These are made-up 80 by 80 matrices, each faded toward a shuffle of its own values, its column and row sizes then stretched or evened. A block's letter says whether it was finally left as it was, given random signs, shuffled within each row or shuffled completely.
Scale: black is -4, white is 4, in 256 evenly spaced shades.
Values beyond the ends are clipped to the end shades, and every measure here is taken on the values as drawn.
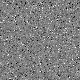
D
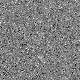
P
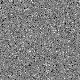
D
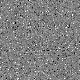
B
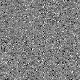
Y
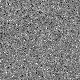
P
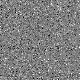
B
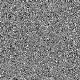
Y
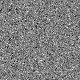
P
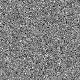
B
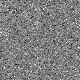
P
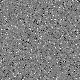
P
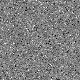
D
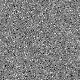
Y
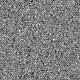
D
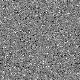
D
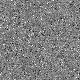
P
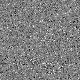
D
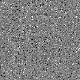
Y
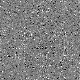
B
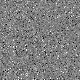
B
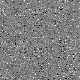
Y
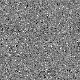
B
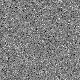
P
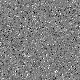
P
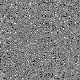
Y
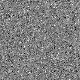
B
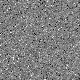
P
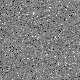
P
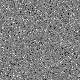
P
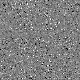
B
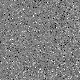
B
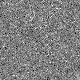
P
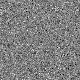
D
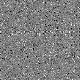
Y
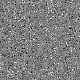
Y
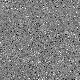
D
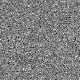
Y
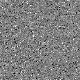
Y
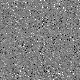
Y
